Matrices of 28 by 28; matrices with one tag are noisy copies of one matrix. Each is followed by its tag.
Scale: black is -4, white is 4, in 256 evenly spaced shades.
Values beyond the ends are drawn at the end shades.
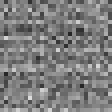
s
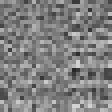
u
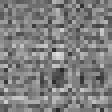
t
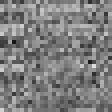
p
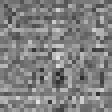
t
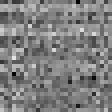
p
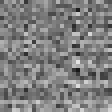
u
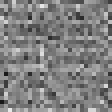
s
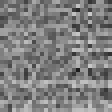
u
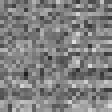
u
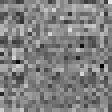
p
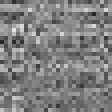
p
